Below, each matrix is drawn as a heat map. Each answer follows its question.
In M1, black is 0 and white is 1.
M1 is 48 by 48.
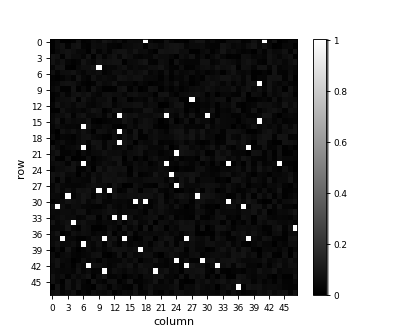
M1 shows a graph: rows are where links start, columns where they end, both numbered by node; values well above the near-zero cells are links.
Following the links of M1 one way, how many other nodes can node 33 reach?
10
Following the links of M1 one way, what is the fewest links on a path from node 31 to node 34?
4
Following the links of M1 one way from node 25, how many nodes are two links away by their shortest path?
4
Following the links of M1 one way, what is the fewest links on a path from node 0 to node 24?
2
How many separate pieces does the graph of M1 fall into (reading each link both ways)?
5
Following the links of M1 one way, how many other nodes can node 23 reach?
5
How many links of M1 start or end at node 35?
1
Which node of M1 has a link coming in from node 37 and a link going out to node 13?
node 14
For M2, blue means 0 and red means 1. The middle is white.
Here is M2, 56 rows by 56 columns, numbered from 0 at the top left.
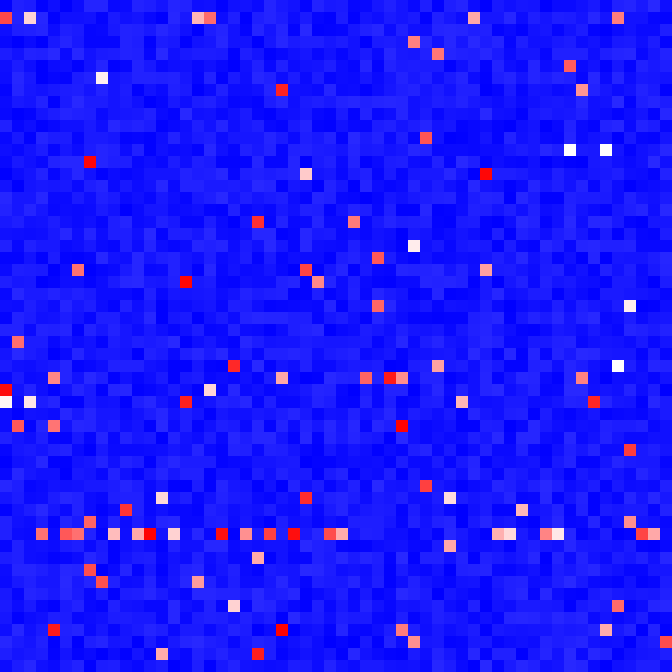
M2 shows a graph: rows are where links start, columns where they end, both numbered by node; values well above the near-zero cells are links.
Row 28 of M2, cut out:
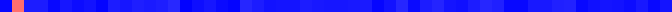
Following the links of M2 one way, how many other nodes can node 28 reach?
7
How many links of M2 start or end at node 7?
5
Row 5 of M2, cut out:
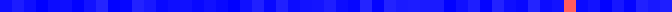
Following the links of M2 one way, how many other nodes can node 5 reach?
8
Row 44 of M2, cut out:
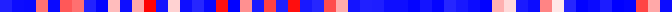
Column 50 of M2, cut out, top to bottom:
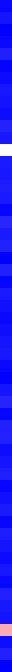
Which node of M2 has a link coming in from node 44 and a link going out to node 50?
node 12
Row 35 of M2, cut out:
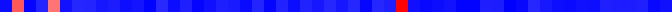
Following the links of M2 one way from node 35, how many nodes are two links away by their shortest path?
10
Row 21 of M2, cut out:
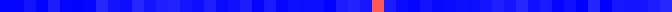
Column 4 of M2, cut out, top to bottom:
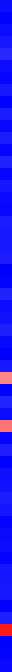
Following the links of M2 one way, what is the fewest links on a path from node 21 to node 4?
2
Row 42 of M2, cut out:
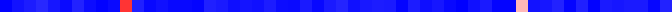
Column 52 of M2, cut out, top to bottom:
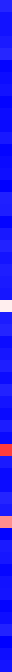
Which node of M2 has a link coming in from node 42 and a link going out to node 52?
node 43
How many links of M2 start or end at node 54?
3
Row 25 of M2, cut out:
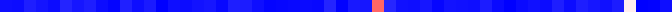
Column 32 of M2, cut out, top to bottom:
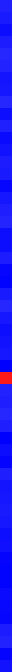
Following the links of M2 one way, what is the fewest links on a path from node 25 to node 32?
2
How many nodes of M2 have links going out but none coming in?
1
